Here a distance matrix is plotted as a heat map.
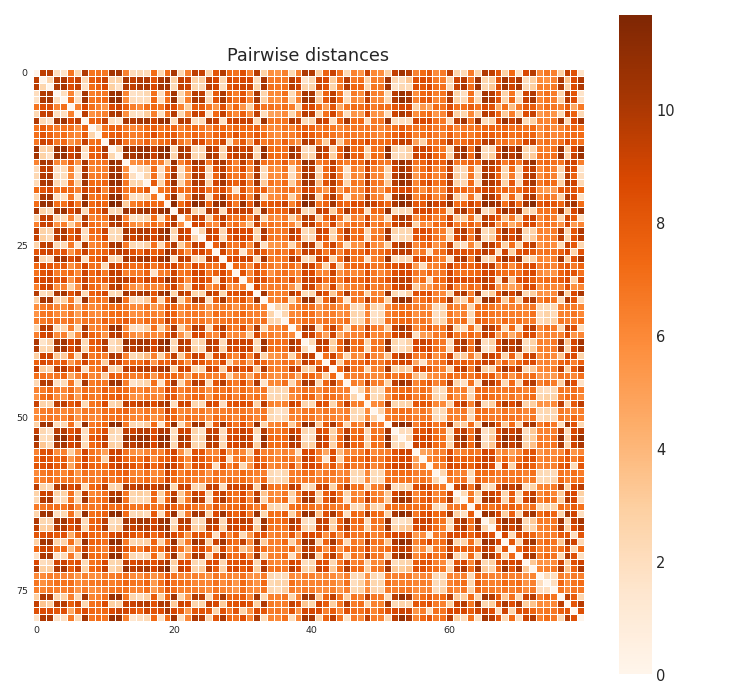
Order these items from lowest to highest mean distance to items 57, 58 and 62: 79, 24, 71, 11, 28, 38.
79, 38, 28, 71, 24, 11
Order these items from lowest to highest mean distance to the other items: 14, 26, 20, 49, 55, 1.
49, 14, 55, 1, 20, 26
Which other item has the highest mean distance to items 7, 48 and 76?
19
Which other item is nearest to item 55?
38
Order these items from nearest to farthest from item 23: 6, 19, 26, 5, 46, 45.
46, 5, 26, 6, 45, 19
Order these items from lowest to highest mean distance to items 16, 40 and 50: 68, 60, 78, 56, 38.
60, 68, 38, 56, 78
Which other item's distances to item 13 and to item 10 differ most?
28
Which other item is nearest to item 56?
42
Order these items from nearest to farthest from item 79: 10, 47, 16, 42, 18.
18, 16, 47, 10, 42
